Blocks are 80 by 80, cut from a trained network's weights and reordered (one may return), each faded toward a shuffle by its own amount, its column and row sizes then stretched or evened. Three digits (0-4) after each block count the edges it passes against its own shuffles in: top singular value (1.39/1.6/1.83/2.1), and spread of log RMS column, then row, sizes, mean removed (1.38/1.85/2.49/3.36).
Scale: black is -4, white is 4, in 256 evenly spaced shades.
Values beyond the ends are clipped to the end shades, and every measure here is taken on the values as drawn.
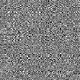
4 2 3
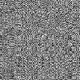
4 2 1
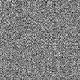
4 0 2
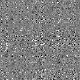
0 3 3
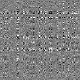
4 3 3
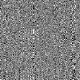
3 3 1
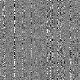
4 4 0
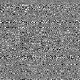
2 0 4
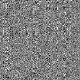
3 3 1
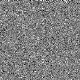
1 1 2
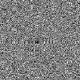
2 2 1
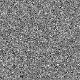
0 0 2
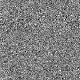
1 0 2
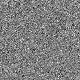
0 0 0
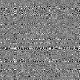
4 2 4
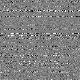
1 0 4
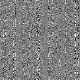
1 4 0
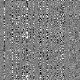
3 4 2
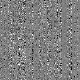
0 4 0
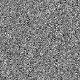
1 2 0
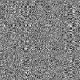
4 2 3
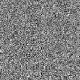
2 1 1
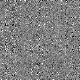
0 3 2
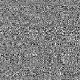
3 1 3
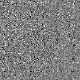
0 3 2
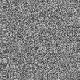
2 0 0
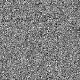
1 1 1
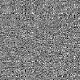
3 2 2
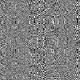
4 4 0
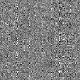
3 3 1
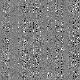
1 4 2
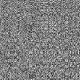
4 2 0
